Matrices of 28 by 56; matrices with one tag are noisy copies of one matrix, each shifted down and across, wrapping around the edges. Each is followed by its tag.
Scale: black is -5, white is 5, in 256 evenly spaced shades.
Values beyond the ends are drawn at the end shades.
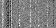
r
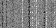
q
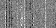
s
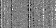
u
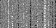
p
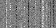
p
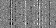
u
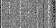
r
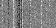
r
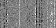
s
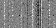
r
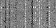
q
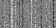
p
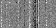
r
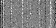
r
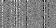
u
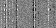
u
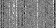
s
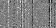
u
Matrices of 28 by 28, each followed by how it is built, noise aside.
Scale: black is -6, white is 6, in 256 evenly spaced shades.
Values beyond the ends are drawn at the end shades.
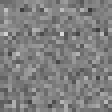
uneven rows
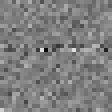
uneven rows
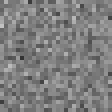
noise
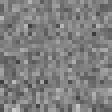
low rank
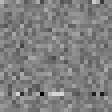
uneven rows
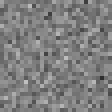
noise
